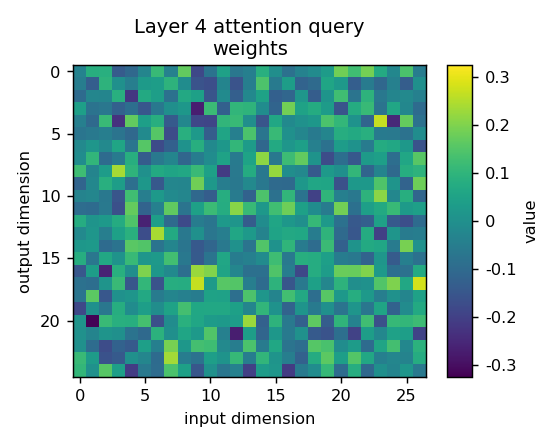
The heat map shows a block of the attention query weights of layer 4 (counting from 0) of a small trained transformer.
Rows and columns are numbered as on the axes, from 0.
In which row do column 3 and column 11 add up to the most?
17
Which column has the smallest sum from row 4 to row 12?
24
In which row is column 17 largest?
7
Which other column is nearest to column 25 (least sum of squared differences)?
8
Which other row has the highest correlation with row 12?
15
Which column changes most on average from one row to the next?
22
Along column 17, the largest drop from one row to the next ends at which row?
16
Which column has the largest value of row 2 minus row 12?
5
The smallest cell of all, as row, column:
20, 1
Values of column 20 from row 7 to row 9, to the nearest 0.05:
-0.1 0 -0.15
